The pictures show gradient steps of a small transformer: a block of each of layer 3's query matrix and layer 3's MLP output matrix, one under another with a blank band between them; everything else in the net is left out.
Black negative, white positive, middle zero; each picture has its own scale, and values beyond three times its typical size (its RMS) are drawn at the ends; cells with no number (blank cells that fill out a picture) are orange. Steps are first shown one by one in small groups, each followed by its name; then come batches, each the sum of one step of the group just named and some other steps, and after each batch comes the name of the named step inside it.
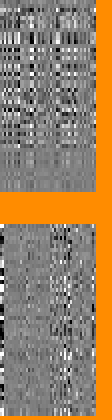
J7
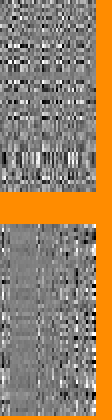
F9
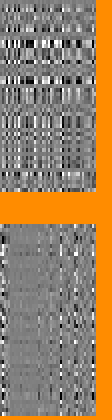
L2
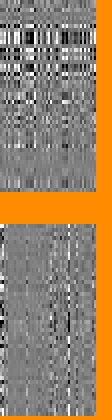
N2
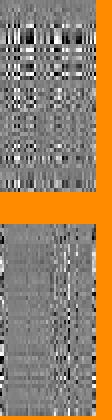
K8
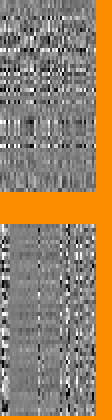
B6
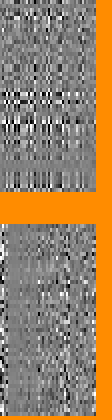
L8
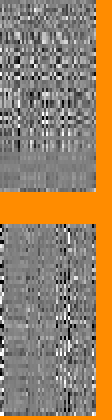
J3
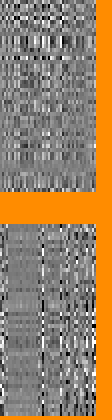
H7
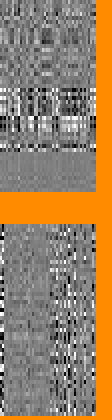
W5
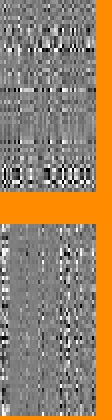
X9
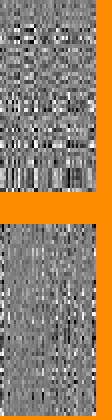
W5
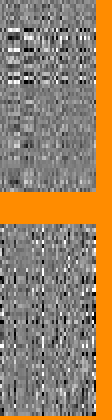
H7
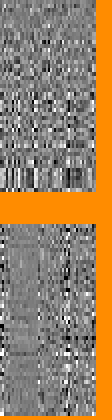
J3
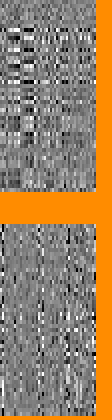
H7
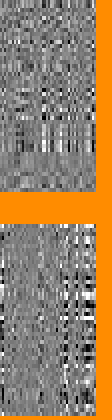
J7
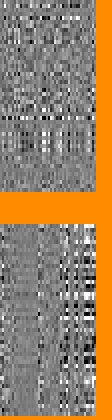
K8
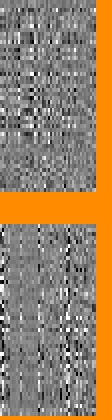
J7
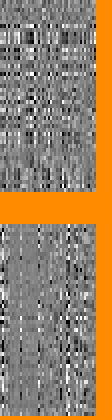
N2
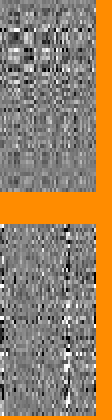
J7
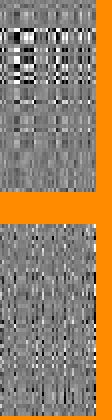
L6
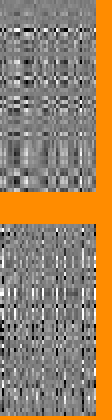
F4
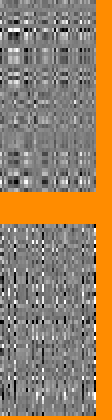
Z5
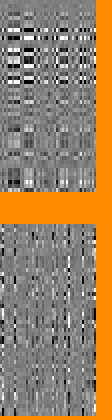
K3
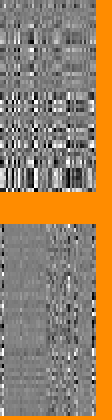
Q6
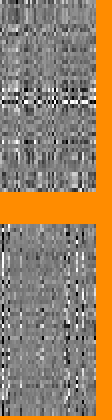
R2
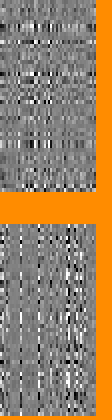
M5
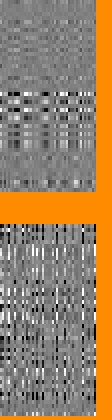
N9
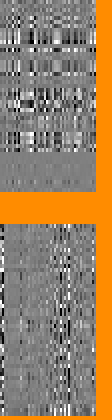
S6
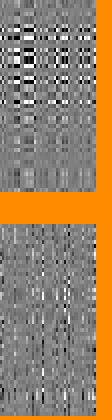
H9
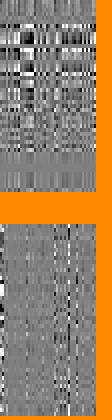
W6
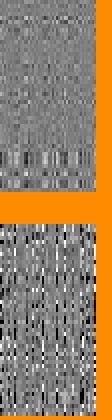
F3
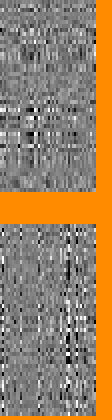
Z5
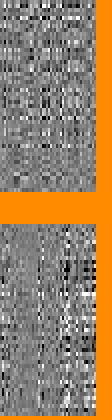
F4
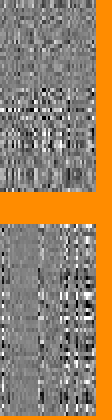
Q6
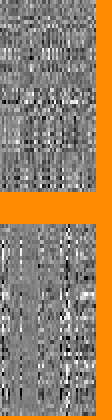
R2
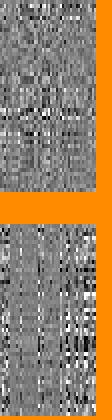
M5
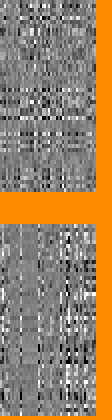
M5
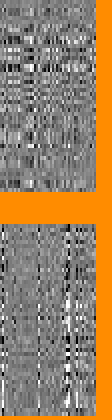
K3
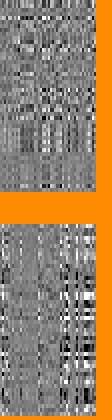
W6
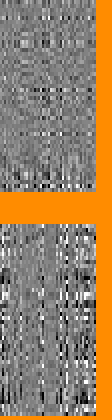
F3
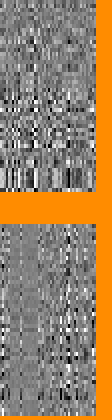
Q6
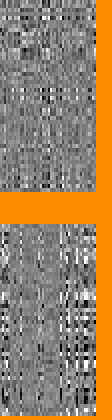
Z5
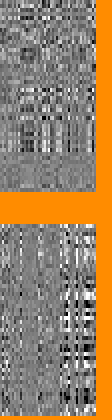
K3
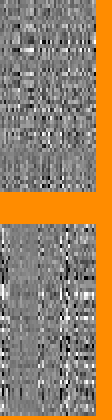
W6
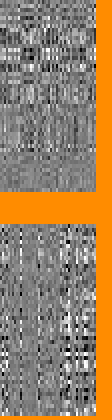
K3
